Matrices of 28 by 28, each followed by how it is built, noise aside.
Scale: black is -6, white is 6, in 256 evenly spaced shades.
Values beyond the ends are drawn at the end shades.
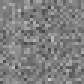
blocks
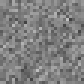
Hankel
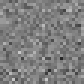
uneven rows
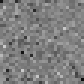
sparse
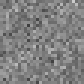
Hankel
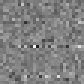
uneven rows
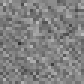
Toeplitz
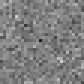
diagonal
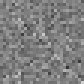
diagonal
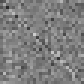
diagonal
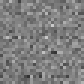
uneven rows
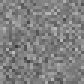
Toeplitz
